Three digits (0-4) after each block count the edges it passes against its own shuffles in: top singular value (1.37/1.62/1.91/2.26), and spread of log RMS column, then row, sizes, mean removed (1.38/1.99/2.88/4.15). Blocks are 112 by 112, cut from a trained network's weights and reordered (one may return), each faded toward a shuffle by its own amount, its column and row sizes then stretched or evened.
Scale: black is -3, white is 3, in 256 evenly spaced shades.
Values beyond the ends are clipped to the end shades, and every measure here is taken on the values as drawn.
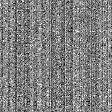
4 0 2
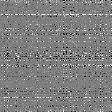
3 2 4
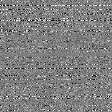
1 1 4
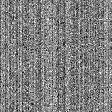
4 0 0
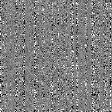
0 4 2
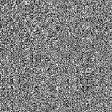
3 2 1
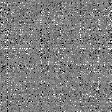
1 2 2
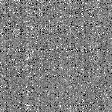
1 1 2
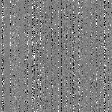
1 4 0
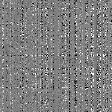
3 4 2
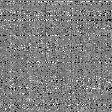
2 1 3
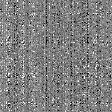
3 3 2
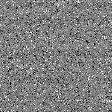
0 1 0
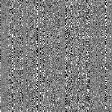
2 4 0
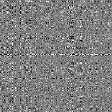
3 3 3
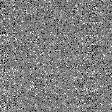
0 2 0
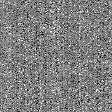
1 1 1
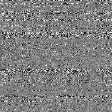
1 2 4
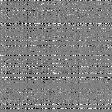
3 1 4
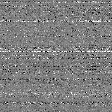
3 1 3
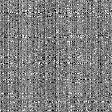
4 1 3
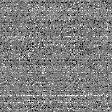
3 2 2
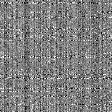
4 0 3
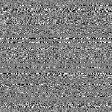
3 0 4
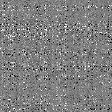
1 2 3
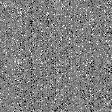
0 2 0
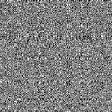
3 2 2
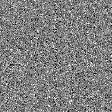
0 2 0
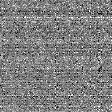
3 2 1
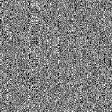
3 3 0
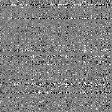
2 3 4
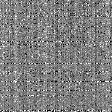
3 0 3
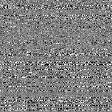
3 0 4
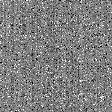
1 0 1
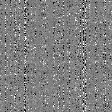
1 4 0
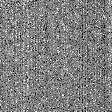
2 1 0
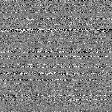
1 0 4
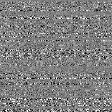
1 1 4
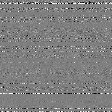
3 0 4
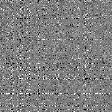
2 3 3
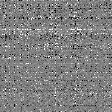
2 2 3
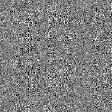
2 3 2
